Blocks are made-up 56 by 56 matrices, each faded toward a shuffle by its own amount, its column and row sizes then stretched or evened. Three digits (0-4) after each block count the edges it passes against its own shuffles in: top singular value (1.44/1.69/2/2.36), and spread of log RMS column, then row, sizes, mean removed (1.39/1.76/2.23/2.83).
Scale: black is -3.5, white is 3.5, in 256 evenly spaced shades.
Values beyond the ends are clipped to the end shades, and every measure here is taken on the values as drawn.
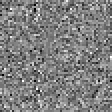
0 2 1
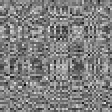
4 0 3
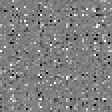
1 3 2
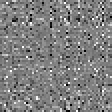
3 3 1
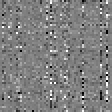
2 4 2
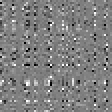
4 4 2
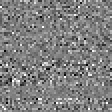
2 0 3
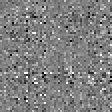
1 3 2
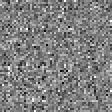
0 1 1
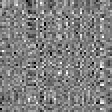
4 3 2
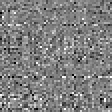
3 1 3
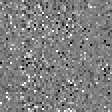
2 2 0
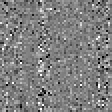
0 4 0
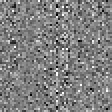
2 3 0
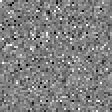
1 0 1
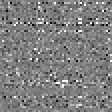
2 1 4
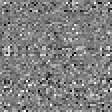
2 1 3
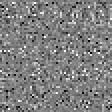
0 0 2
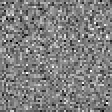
2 1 1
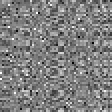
4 0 0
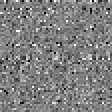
2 0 3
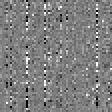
3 4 0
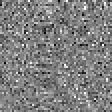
2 0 1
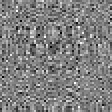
4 1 1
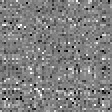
3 1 2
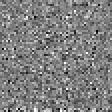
0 1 3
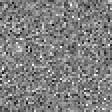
1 0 0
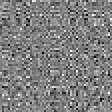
4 2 1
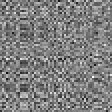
4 2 3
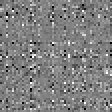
0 4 3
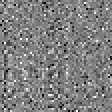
3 1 0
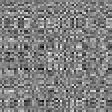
4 2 4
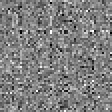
2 2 1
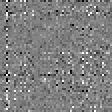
3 3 2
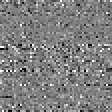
0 0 4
